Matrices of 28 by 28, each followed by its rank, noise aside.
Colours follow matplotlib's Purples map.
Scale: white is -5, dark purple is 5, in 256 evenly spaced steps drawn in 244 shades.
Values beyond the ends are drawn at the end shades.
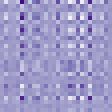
one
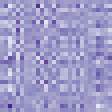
three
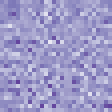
six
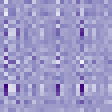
two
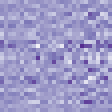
three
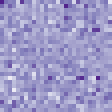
six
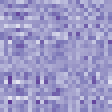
three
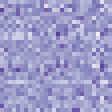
six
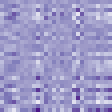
two
